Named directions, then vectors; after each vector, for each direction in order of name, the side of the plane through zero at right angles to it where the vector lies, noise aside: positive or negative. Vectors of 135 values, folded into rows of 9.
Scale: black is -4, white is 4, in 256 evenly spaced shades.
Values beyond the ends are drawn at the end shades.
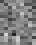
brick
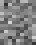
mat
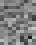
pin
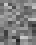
negative, negative, negative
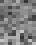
positive, negative, positive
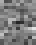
negative, positive, positive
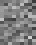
positive, positive, negative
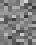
positive, positive, negative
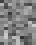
positive, positive, positive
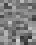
positive, positive, positive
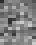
positive, negative, negative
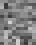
positive, positive, positive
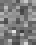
negative, positive, negative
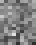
negative, positive, negative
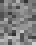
positive, negative, positive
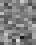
positive, positive, positive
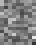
negative, positive, positive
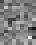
positive, negative, negative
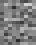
negative, negative, positive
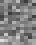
positive, negative, positive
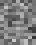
positive, negative, negative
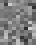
positive, positive, positive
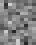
positive, positive, positive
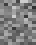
positive, positive, negative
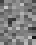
positive, negative, negative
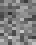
positive, negative, positive
